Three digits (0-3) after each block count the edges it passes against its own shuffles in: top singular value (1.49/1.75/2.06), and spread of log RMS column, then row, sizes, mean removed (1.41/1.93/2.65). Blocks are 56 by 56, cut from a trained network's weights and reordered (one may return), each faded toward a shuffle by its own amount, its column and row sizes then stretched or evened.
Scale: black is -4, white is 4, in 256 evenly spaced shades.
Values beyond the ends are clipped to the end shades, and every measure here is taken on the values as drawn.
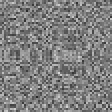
3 0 0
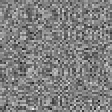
3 0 1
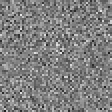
2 0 1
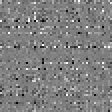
0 2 3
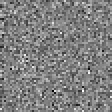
0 1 1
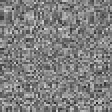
3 0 1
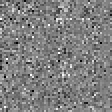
0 2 1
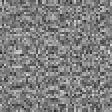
3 1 1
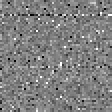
1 0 0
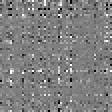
0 3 3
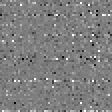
0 1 2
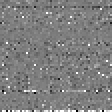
2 0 2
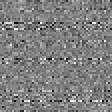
3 0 3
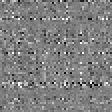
1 1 3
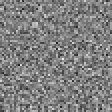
2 0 1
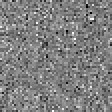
0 1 0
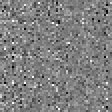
0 2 1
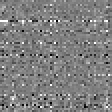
2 2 3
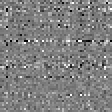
1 1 3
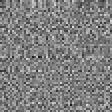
3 0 2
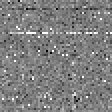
1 0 1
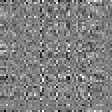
3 3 3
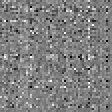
1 2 2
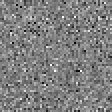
1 0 1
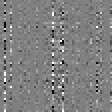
2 3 1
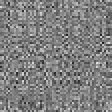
3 1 2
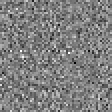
2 1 0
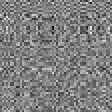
3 0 2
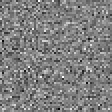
1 0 2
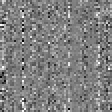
2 3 0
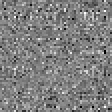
2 1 2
